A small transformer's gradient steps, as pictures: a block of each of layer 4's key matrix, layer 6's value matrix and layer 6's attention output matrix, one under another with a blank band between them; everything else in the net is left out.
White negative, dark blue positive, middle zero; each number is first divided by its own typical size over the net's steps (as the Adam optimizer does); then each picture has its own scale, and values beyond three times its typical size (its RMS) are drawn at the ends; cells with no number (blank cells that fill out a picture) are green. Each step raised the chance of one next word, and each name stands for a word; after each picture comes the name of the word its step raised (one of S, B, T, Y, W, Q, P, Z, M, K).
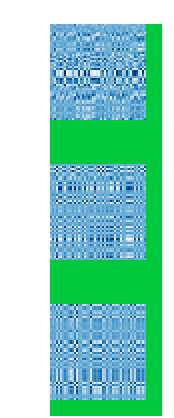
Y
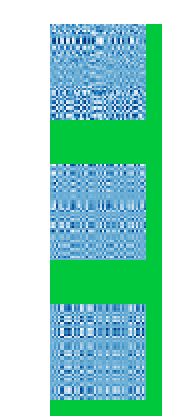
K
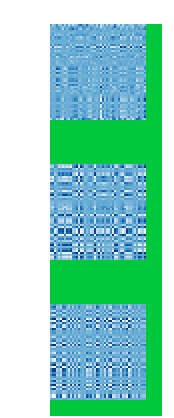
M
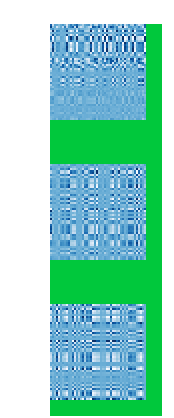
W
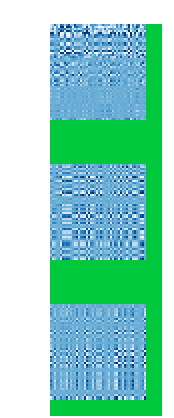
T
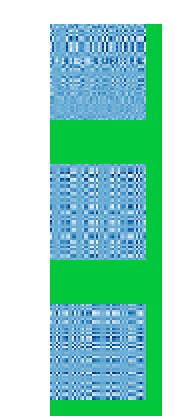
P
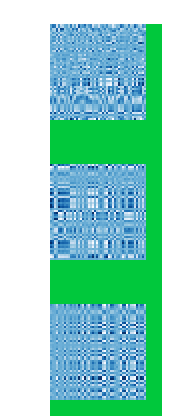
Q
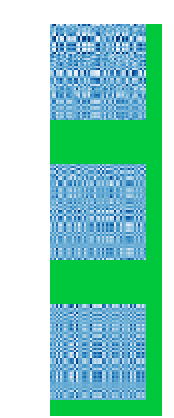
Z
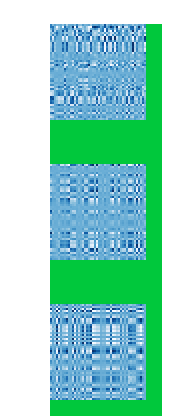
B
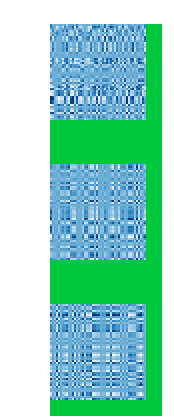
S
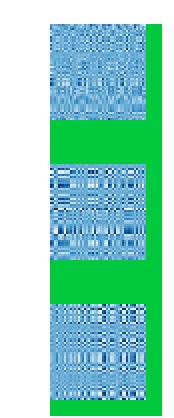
W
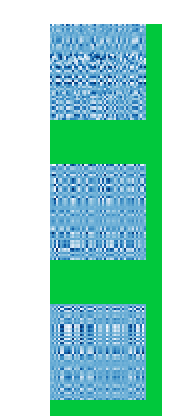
B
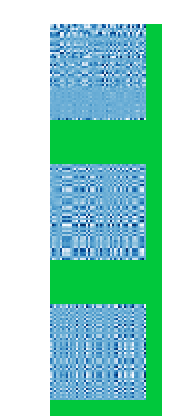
Z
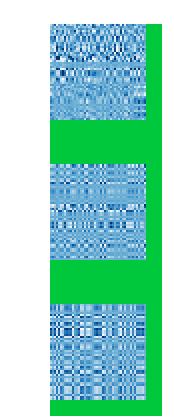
K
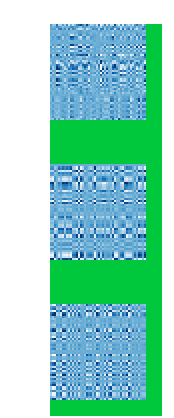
S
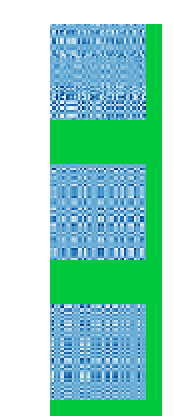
Z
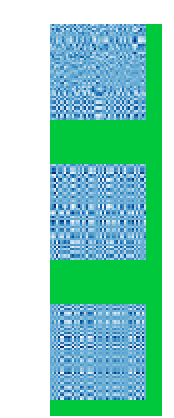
P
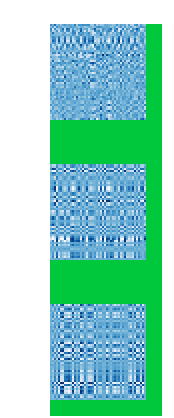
Y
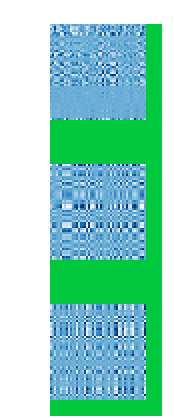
K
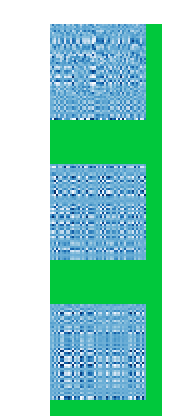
T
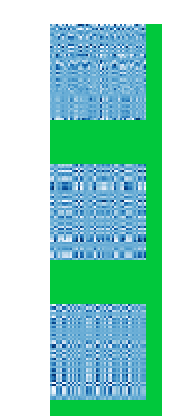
Y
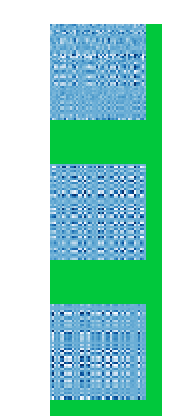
T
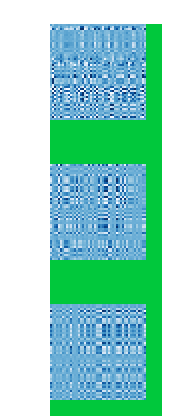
B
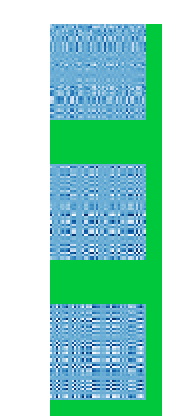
M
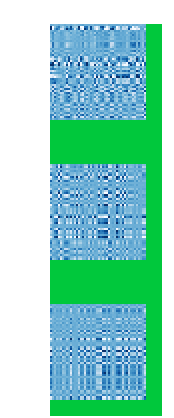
T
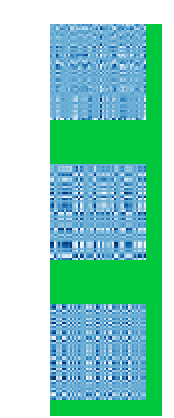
Q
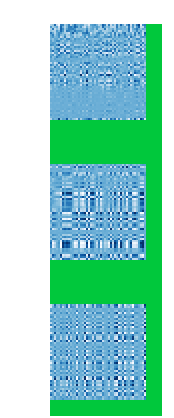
Q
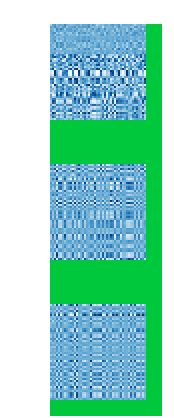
S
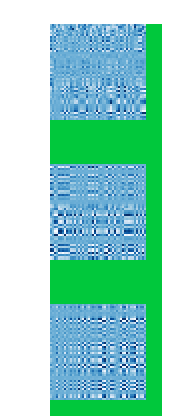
M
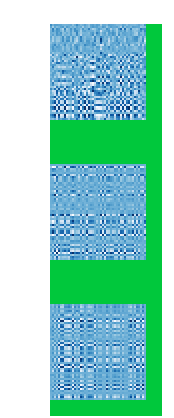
M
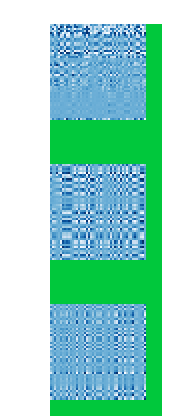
P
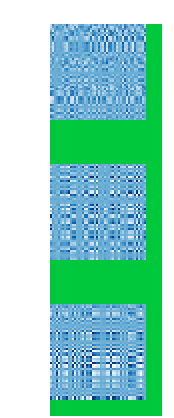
T
